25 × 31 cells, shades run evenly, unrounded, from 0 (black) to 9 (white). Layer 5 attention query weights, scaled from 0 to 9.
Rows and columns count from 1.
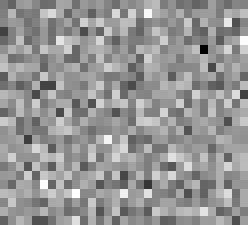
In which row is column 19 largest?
2
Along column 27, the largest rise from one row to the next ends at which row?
9
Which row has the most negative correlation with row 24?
22
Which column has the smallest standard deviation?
20
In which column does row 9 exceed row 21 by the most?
19
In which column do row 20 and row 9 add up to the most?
6
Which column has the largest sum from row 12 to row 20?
31
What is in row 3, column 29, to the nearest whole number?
8
